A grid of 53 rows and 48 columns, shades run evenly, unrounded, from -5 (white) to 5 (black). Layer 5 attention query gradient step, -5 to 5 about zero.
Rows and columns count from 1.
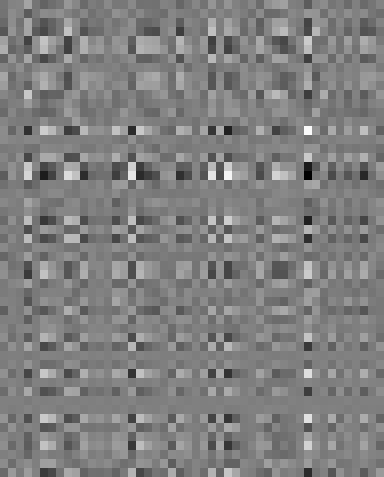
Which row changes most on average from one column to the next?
20
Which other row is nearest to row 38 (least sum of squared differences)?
50
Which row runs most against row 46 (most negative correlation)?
45
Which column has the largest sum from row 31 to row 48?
4
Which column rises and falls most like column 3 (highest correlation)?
8
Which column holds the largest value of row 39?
39
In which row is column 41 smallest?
11
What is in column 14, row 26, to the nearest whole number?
0
